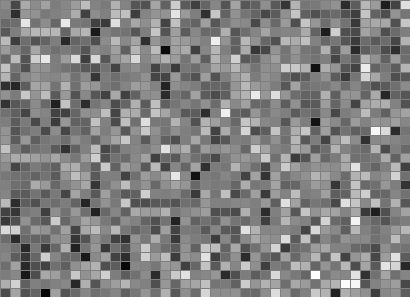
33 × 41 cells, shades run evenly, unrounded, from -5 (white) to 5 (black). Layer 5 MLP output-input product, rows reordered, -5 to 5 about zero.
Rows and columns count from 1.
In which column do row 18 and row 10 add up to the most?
17
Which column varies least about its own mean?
19
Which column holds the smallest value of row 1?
41
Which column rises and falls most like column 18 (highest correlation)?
8
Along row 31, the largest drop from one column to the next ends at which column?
32
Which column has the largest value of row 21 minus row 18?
10
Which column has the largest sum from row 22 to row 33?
3
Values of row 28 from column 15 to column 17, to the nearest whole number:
-3 0 1
